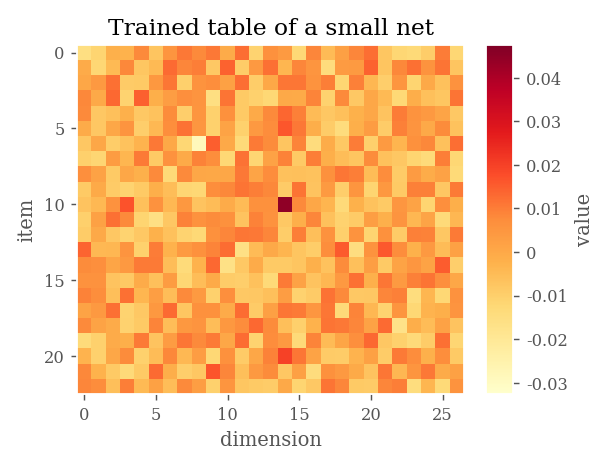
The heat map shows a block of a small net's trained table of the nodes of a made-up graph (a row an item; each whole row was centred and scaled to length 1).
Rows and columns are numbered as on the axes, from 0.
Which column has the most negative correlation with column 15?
18
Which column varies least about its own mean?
1
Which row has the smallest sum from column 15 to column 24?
7
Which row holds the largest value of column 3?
10
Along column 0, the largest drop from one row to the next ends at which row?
19
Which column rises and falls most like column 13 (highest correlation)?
12
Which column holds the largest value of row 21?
9
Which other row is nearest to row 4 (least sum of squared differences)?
20
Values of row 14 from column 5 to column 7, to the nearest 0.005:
0.01 -0.005 -0.015
